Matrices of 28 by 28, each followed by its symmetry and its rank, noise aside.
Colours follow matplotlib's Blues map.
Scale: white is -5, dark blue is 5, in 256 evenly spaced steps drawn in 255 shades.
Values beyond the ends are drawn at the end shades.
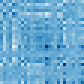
symmetric, rank two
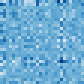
no symmetry, rank four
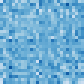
no symmetry, rank four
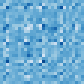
symmetric, rank two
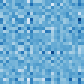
no symmetry, rank three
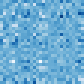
no symmetry, rank four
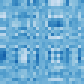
antisymmetric, rank two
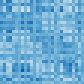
no symmetry, rank two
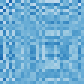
antisymmetric, rank two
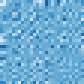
symmetric, rank four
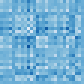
symmetric, rank two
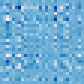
antisymmetric, rank two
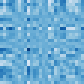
antisymmetric, rank two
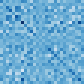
symmetric, rank four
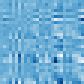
antisymmetric, rank two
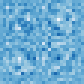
symmetric, rank four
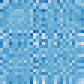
symmetric, rank two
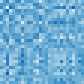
symmetric, rank three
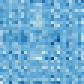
antisymmetric, rank four
